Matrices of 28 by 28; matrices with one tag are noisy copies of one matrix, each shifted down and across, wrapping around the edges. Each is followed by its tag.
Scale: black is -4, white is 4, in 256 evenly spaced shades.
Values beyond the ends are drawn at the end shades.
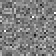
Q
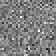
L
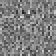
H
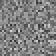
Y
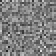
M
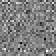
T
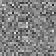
Q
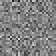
T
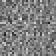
H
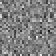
H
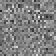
Y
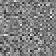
L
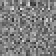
H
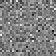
L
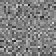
L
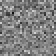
M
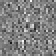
H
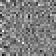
H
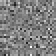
Q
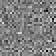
T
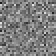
Q
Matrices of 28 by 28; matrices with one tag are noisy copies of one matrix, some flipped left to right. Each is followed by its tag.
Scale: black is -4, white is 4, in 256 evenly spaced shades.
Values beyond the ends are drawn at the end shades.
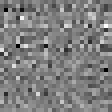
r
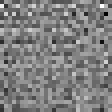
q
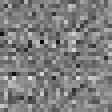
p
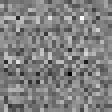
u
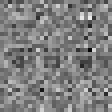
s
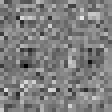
s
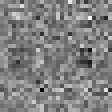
s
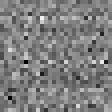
u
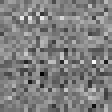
u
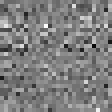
r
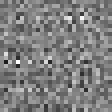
u
